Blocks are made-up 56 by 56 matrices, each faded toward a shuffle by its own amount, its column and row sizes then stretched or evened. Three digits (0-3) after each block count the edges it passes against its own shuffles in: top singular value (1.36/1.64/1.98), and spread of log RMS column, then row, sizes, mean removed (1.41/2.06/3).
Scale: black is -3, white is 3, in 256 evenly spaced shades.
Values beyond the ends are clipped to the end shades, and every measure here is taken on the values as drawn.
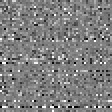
1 1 3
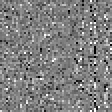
0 2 0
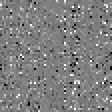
0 2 0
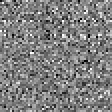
2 0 2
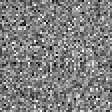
2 0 0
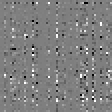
2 3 2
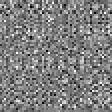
3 1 1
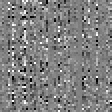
1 3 1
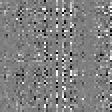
3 3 2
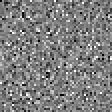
2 0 1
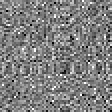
3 0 0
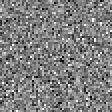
0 0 0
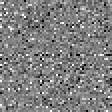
2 0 1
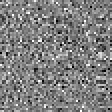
3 0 0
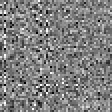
3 2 0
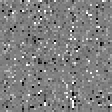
0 2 1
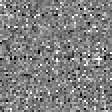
1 1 1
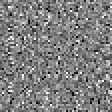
2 1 0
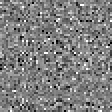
2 0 1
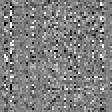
2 3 1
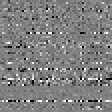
3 1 3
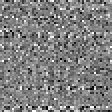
3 0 2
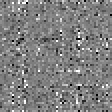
0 2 2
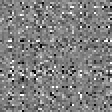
2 2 2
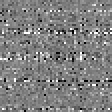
1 0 3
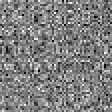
3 0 0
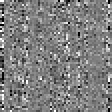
2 3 0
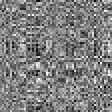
3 2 1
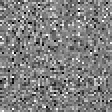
2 1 0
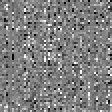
1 3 0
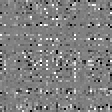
2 2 3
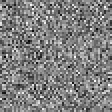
3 0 1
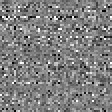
0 1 3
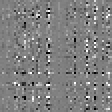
2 3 2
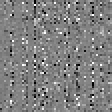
2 3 1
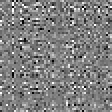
3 2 2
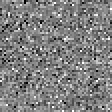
0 0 1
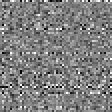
3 1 3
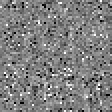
0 1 1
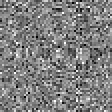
3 1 0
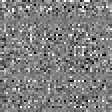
1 1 3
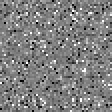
2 0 0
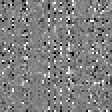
0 3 1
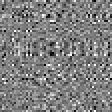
3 1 2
